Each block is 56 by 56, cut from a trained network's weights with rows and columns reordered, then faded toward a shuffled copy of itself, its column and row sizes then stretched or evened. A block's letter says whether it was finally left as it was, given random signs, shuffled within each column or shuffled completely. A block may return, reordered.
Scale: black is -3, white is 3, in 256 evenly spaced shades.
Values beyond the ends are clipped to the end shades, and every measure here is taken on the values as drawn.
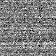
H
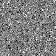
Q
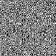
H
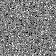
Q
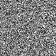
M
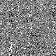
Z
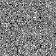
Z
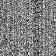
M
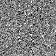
M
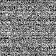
H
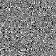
H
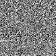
Z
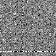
Z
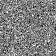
Q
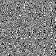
H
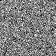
Q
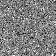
Q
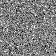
Q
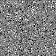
M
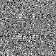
H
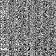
H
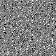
M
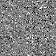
Z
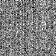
H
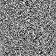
M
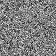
Q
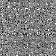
Z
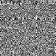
H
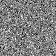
Q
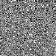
H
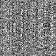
H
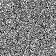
Q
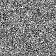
Q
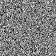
Q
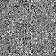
H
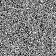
Q
